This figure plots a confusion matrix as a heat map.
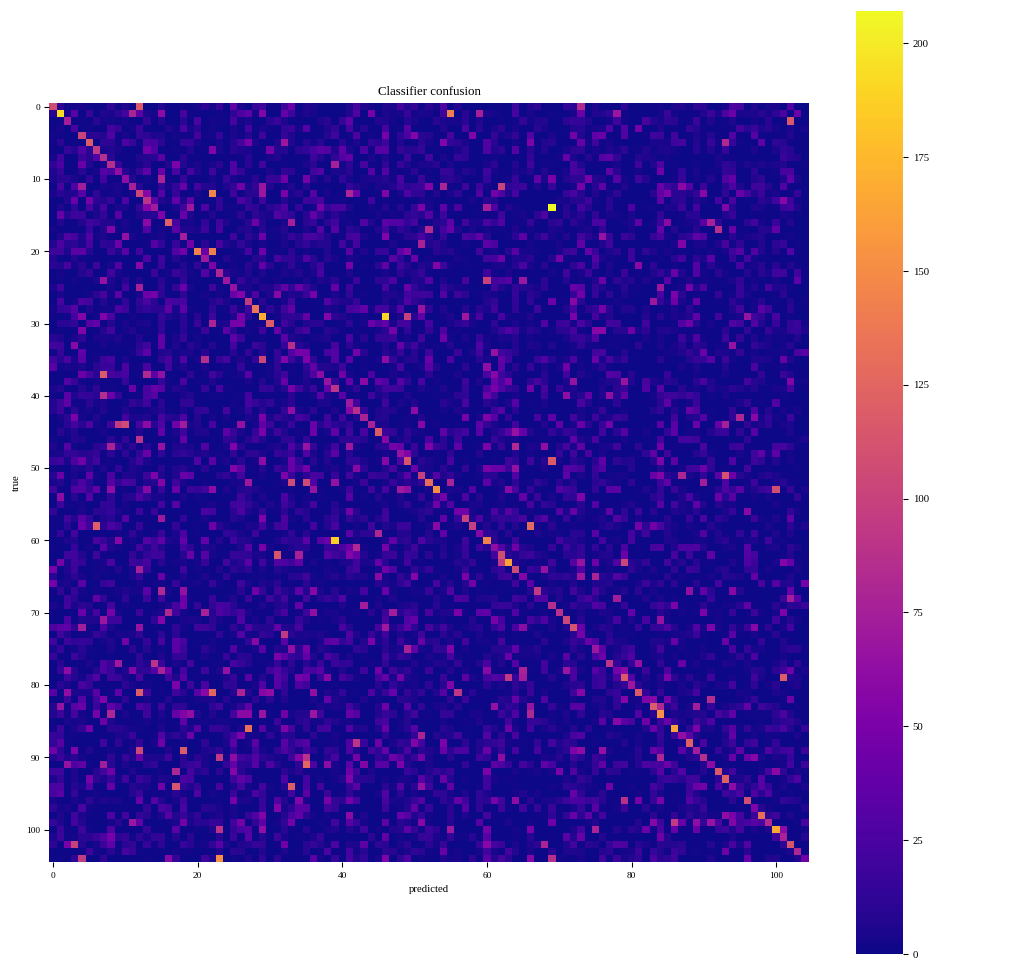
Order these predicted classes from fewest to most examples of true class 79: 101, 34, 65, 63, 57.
57, 34, 65, 63, 101
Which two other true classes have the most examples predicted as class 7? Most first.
37, 40
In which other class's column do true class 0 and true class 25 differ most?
84
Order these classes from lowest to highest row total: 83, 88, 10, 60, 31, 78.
31, 10, 88, 60, 83, 78
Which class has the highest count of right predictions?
1
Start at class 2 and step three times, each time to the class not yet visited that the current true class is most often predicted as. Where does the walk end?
81
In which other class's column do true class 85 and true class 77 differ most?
14
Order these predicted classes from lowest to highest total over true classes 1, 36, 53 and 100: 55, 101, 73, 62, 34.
34, 62, 73, 101, 55
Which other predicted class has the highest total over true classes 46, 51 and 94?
33
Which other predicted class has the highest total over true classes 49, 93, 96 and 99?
69
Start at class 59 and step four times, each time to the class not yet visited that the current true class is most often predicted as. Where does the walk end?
22
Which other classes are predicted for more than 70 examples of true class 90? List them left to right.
23, 35, 84
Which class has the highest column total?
46
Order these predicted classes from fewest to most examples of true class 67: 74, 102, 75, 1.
74, 1, 75, 102
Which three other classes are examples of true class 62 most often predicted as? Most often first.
31, 34, 41
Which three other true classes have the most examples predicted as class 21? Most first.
35, 70, 81
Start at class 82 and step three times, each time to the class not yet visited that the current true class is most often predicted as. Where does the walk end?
29
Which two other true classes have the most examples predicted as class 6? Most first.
58, 84
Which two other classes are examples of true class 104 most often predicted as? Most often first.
23, 4
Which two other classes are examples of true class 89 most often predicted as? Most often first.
18, 12
